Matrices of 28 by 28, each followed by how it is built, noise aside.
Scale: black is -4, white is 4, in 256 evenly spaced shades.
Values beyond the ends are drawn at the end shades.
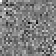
block diagonal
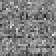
blocks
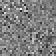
block diagonal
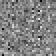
uneven columns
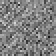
Hankel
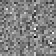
uneven columns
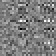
low rank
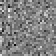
uneven columns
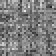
blocks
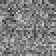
blocks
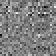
low rank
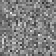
blocks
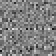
low rank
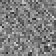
Toeplitz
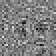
low rank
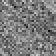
Toeplitz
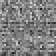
blocks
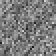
Hankel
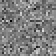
low rank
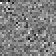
block diagonal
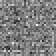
blocks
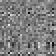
low rank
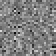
low rank
